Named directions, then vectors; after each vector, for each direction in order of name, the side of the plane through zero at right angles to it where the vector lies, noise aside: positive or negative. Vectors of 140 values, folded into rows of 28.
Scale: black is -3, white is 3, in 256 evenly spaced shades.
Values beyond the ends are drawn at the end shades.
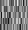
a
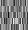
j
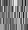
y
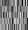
negative, positive, positive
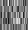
positive, positive, positive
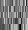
positive, negative, negative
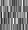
positive, positive, negative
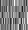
positive, negative, positive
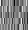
negative, positive, negative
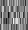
positive, positive, positive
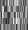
positive, positive, positive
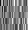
positive, negative, positive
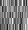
positive, negative, negative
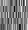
positive, negative, negative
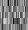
negative, negative, negative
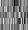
negative, positive, negative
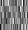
positive, positive, negative
